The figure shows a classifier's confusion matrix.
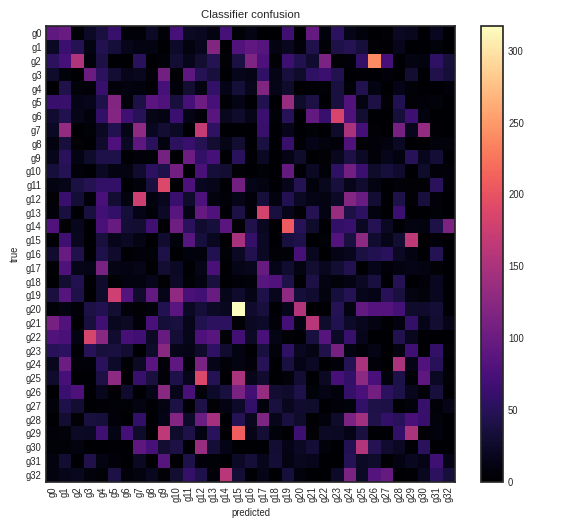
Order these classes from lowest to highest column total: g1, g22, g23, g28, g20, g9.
g22, g20, g28, g23, g9, g1
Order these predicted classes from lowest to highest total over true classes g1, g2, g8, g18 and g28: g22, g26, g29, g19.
g29, g22, g19, g26
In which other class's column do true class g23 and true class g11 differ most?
g15
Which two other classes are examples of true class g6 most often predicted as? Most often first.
g23, g5
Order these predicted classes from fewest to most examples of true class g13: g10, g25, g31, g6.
g31, g6, g25, g10
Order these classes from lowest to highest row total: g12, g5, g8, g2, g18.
g18, g8, g12, g5, g2
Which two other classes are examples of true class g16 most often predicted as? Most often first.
g1, g20
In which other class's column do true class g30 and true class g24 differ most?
g28
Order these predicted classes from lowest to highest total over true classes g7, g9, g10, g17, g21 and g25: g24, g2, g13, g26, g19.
g2, g26, g19, g13, g24
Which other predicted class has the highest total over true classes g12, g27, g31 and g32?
g24
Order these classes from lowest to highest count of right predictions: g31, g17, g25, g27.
g27, g31, g17, g25
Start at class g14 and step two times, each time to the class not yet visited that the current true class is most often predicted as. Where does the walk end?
g5
